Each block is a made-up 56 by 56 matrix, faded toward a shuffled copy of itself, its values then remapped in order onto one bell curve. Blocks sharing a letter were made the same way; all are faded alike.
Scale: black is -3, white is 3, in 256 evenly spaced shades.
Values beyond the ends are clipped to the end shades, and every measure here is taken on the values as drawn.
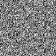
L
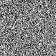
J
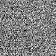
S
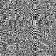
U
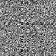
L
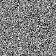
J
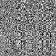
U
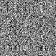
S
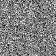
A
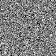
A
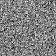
A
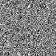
S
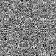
L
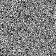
J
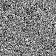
A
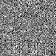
L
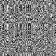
U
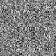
S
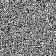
A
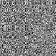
U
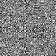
S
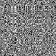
U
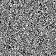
J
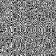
U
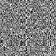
U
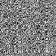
S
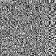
U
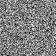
J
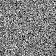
A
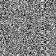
L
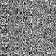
L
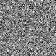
L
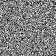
A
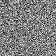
A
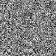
L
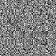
U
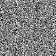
J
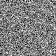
A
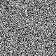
J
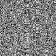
L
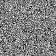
A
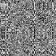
U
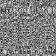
L
